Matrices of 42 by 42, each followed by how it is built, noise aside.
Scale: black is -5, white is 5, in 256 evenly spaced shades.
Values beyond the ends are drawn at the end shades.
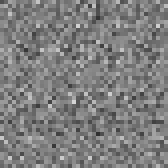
repeating columns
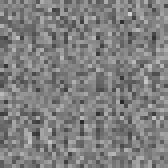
blocks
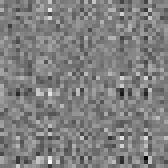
low rank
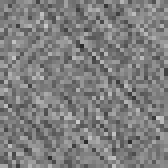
Toeplitz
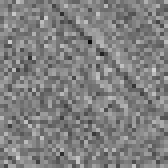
Toeplitz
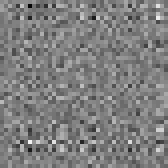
low rank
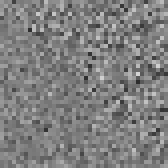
upper triangular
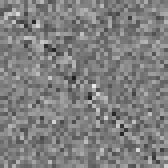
banded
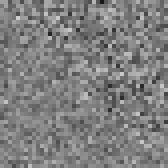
upper triangular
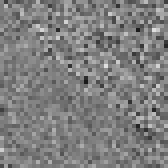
upper triangular
